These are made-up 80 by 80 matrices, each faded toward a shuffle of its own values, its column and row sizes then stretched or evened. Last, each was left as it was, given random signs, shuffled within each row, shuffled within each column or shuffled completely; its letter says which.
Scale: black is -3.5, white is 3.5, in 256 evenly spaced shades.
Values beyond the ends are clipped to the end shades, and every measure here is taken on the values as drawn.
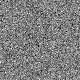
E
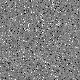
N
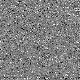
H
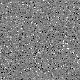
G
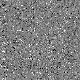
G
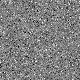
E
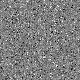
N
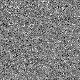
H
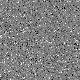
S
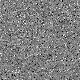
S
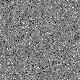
E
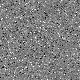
E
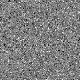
G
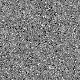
N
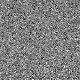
G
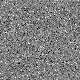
E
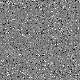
G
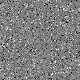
N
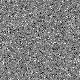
S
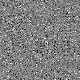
G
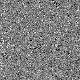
H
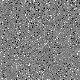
H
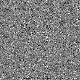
H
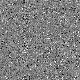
H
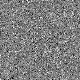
H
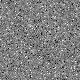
E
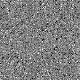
G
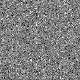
G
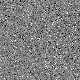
N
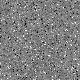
N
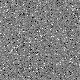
N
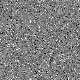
N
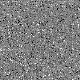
H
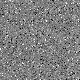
S
